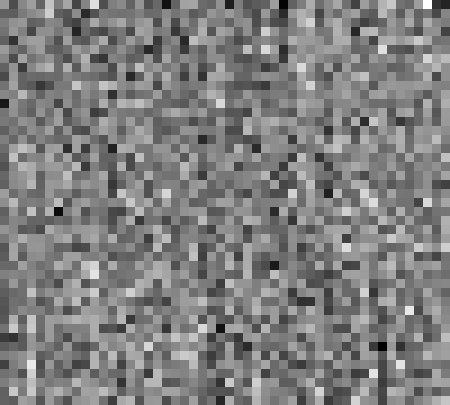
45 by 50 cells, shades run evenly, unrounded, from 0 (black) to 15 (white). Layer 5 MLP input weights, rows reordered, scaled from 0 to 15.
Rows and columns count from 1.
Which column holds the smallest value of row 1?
32
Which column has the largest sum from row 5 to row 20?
34
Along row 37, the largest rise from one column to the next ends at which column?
26
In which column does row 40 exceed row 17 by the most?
13
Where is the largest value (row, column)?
1, 48
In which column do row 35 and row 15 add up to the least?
37
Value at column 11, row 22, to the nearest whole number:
7
